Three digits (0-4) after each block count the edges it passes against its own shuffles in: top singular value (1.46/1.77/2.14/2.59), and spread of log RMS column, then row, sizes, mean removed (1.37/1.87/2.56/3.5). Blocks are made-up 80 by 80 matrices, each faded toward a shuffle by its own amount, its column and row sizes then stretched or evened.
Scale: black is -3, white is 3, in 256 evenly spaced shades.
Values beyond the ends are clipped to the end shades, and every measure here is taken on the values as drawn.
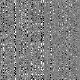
2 4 1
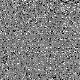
0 1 3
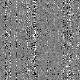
2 4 1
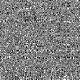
2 1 2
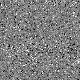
0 0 1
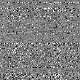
0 1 4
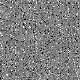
1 2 0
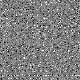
1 1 2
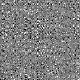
3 2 1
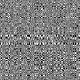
4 3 3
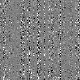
1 4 1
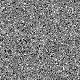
0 0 0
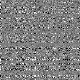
1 2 4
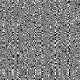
4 3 0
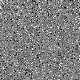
1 1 0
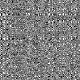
3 2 2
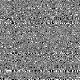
3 0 3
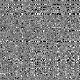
3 2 3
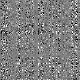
0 4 2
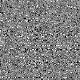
1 1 3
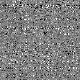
0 2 3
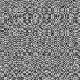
4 1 1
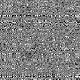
3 0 3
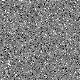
0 1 0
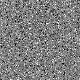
1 1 0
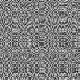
4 1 2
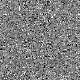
0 1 2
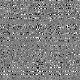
0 2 4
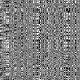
4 4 2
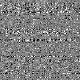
2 1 4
